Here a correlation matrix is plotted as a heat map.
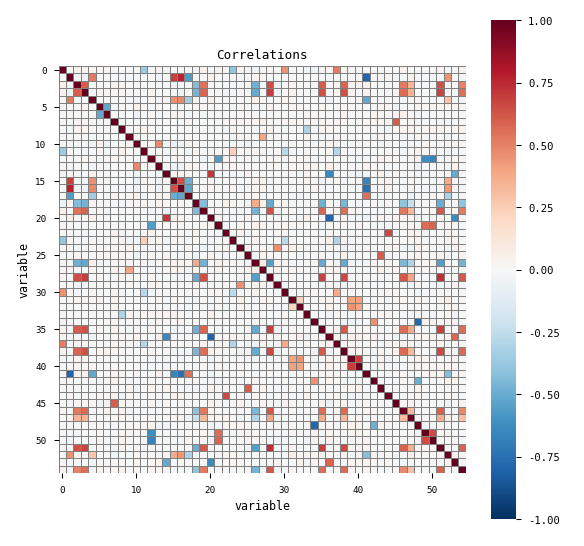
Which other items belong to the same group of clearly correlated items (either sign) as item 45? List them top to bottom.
7
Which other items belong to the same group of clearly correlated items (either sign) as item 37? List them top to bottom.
0, 11, 23, 30
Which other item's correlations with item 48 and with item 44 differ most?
34
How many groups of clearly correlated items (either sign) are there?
15
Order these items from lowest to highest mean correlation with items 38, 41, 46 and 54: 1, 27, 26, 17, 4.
26, 1, 4, 27, 17
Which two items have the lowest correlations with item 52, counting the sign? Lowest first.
41, 17
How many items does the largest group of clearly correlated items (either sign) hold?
12
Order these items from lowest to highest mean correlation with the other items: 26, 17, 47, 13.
26, 17, 13, 47
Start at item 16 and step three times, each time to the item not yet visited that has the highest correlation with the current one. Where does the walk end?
4
